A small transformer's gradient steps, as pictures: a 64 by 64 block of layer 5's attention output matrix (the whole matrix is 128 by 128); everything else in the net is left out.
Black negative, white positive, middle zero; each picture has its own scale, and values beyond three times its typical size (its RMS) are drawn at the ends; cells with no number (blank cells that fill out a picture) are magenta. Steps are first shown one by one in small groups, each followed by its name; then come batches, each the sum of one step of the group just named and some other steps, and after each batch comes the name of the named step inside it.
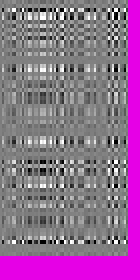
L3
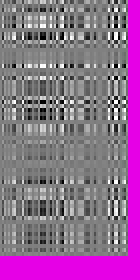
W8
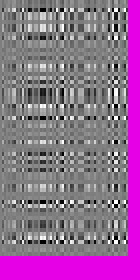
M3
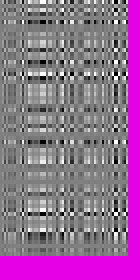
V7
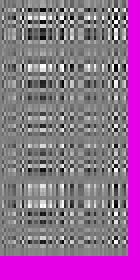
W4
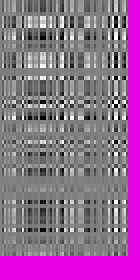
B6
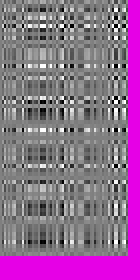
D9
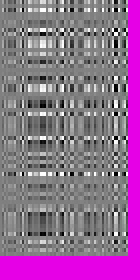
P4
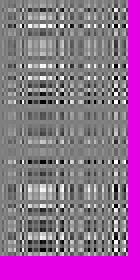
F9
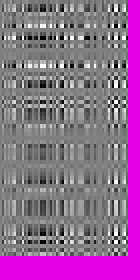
W8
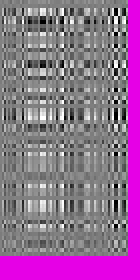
V7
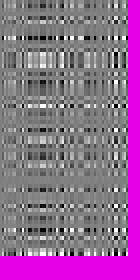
B6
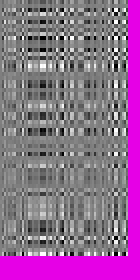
M3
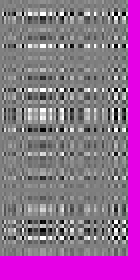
P4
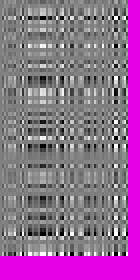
P4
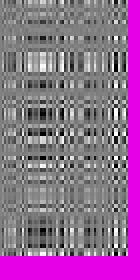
D9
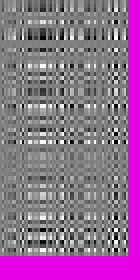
M3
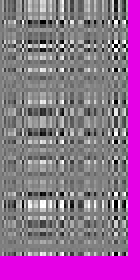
V7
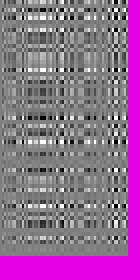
M3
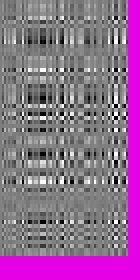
B6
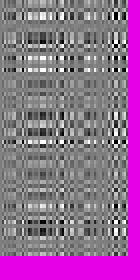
B6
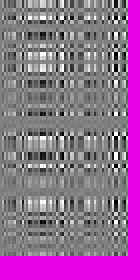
W4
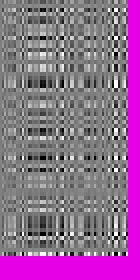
L3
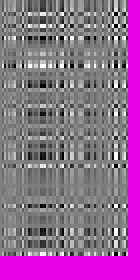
D9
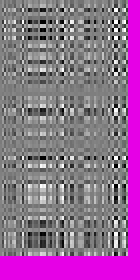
D9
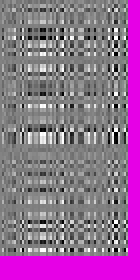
L3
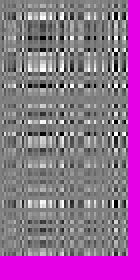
W4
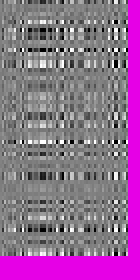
B6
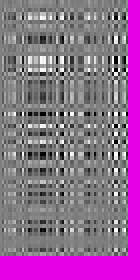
B6
